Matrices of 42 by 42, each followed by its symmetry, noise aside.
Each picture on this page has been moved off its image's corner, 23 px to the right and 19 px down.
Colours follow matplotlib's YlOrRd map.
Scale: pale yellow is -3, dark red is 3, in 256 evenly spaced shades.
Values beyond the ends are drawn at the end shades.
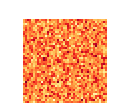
mirrored top to bottom.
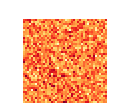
symmetric across the other diagonal.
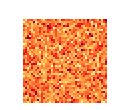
symmetric across the other diagonal.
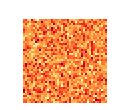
no symmetry.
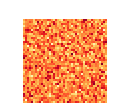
symmetric across the other diagonal.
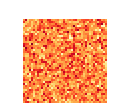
symmetric.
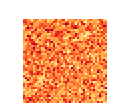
symmetric.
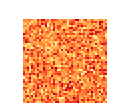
symmetric.
